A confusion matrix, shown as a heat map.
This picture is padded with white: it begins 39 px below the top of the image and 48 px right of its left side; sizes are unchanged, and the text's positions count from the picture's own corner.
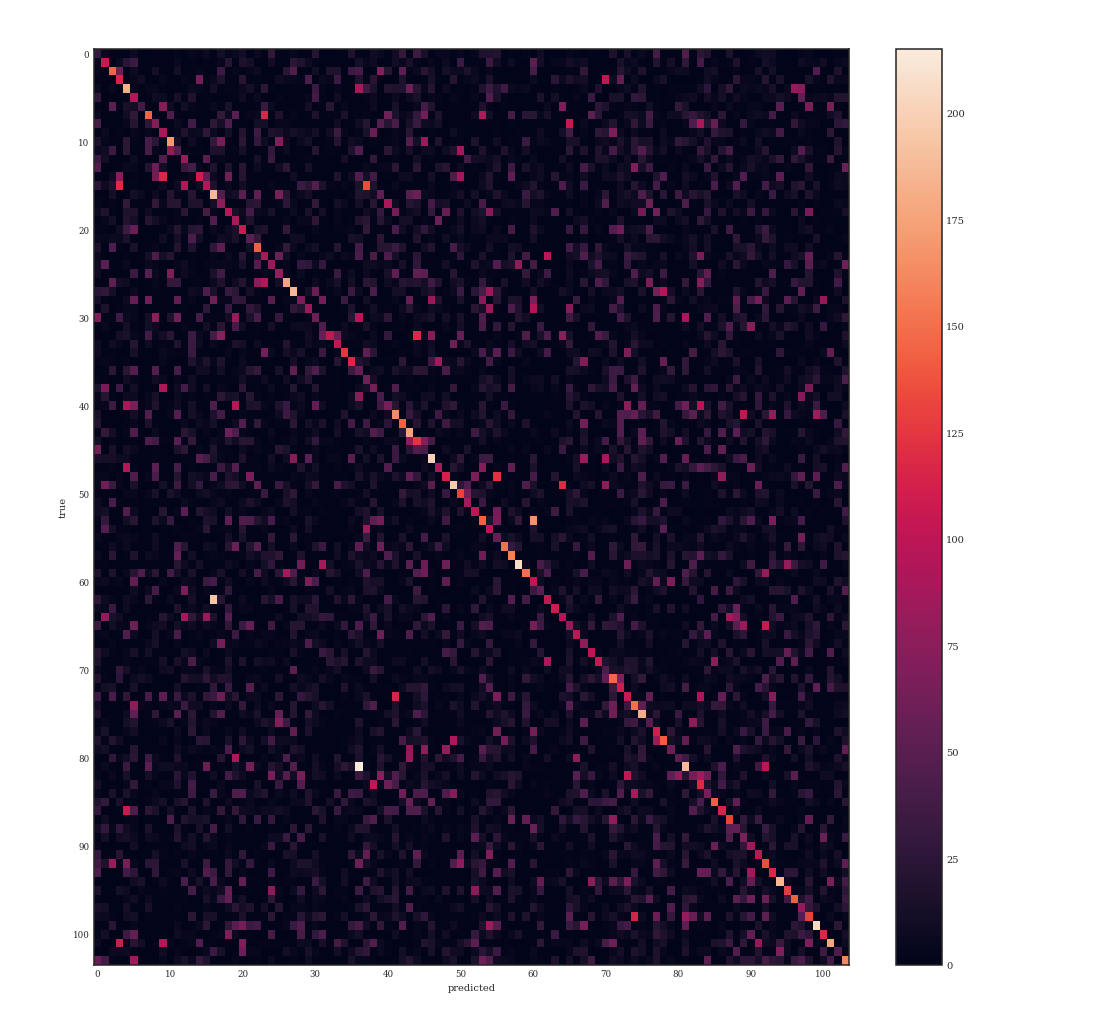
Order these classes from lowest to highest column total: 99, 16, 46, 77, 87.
99, 87, 46, 77, 16
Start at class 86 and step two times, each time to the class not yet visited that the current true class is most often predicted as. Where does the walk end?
36
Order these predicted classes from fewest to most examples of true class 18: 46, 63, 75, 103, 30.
30, 103, 46, 63, 75
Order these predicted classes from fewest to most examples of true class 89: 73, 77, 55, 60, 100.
73, 60, 55, 77, 100
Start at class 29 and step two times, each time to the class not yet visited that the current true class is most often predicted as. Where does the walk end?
79
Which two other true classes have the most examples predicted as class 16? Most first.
62, 28
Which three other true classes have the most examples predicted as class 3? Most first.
15, 101, 14
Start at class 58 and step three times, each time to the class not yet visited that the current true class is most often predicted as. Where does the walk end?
85
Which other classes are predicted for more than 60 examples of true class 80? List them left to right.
19, 43, 66
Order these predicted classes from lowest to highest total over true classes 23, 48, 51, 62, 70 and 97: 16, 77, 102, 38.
77, 102, 38, 16
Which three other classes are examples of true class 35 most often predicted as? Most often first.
47, 67, 78
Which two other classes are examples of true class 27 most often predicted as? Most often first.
78, 54
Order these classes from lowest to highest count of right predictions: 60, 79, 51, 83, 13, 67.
13, 79, 67, 51, 60, 83
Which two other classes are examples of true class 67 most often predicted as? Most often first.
17, 29
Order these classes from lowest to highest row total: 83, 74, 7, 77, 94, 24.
77, 83, 24, 74, 94, 7
